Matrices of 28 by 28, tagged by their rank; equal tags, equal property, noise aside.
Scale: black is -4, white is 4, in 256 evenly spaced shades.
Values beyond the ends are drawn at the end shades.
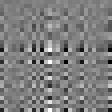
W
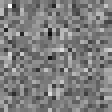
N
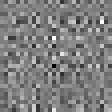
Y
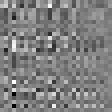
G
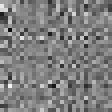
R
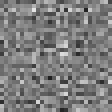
R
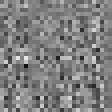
R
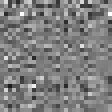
R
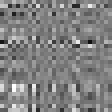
G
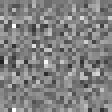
N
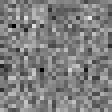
N
